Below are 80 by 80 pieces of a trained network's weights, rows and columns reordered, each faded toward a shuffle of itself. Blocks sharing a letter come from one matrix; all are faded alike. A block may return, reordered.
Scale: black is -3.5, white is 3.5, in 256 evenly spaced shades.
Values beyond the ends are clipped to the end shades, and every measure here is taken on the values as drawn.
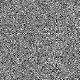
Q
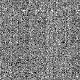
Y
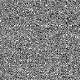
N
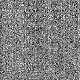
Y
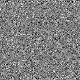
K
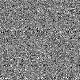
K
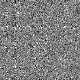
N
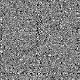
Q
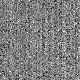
Y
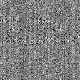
Y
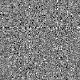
Q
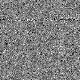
K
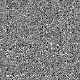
Q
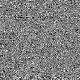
K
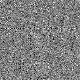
Q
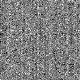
Y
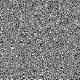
N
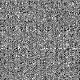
Y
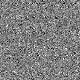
K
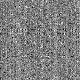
Y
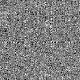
N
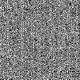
Y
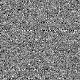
K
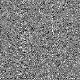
N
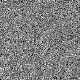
K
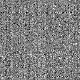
Y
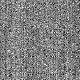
Y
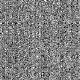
Y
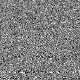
K
